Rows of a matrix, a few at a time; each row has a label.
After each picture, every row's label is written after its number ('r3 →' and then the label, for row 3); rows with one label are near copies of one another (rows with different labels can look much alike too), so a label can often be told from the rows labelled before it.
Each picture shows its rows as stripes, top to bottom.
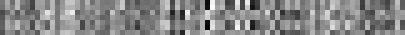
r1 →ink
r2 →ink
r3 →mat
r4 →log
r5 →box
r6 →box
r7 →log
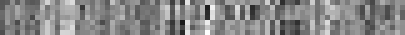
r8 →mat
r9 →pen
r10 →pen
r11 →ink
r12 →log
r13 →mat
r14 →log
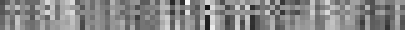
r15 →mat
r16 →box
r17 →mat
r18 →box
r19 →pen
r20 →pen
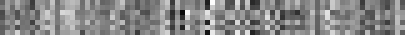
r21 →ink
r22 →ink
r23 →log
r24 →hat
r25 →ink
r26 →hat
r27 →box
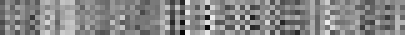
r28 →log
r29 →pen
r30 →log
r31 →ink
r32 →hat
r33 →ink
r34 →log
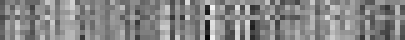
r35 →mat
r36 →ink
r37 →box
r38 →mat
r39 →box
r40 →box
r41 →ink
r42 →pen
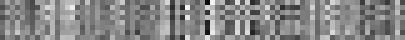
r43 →ink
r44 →mat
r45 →ink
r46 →mat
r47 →ink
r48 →box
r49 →box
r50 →log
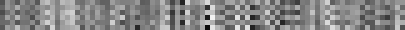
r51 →log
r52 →ink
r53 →mat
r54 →ink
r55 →hat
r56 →box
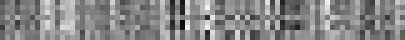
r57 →hat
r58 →log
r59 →hat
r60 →ink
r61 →hat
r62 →log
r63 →pen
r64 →pen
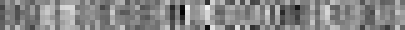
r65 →ink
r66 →log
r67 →hat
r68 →log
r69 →mat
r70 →ink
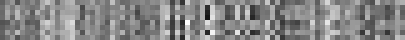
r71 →hat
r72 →pen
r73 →box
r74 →pen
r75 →mat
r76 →mat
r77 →pen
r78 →hat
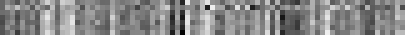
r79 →log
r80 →box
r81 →hat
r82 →hat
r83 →mat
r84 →log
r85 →hat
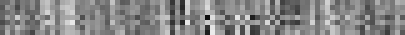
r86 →hat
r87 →log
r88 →mat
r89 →box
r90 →mat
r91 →pen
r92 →ink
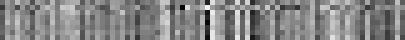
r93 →box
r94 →log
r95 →ink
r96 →box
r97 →box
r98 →box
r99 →pen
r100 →box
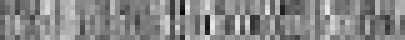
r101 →hat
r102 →hat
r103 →hat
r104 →ink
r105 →box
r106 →pen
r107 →pen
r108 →log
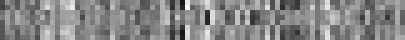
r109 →log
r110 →mat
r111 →box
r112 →pen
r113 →box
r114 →log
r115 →log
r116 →hat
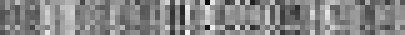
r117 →pen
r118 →log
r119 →mat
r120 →mat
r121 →hat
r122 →ink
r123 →mat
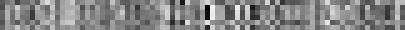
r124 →hat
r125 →box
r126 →ink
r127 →ink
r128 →log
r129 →box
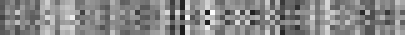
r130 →hat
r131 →log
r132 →pen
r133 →mat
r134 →box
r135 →log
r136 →hat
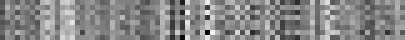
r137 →log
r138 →box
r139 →log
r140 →ink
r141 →mat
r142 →hat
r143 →pen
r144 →log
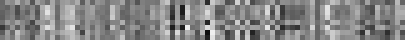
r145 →box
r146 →hat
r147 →hat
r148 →hat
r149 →ink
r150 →mat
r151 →pen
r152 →ink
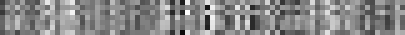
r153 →mat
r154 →box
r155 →mat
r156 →pen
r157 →box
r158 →box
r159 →hat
